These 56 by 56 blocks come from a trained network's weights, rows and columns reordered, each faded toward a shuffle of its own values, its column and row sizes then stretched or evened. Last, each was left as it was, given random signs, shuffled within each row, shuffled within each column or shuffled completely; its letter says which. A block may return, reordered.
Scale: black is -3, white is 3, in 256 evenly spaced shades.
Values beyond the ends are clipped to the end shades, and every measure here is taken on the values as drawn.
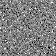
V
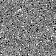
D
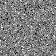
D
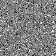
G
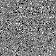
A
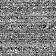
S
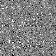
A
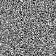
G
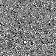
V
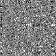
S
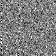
G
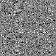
S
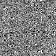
A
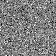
D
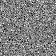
D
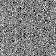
G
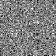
S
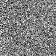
G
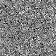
V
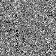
A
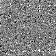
A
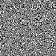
S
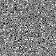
A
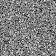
D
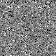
A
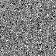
G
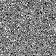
D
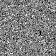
D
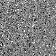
G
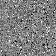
G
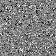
V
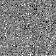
A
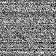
S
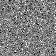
D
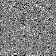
A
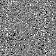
A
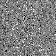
G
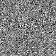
A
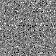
A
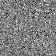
V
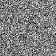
S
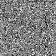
G
